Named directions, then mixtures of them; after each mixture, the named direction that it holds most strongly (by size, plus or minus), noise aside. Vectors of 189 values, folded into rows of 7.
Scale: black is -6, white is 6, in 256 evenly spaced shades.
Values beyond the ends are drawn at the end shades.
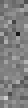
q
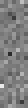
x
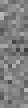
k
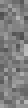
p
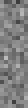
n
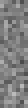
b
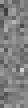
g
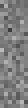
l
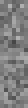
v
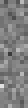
x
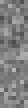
v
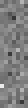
x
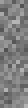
k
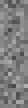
l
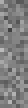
l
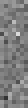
q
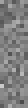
x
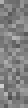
l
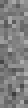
b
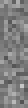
b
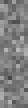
k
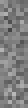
l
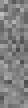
k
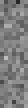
n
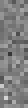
k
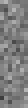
k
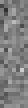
g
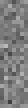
k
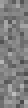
b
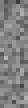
n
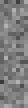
n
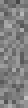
n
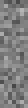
n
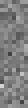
x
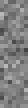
k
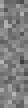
b
